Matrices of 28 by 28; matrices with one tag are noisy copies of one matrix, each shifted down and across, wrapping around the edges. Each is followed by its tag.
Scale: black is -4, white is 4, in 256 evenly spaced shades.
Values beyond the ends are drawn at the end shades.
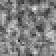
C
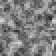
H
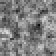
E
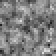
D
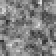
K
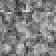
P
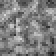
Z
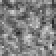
C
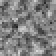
H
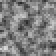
H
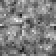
D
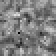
D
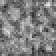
C
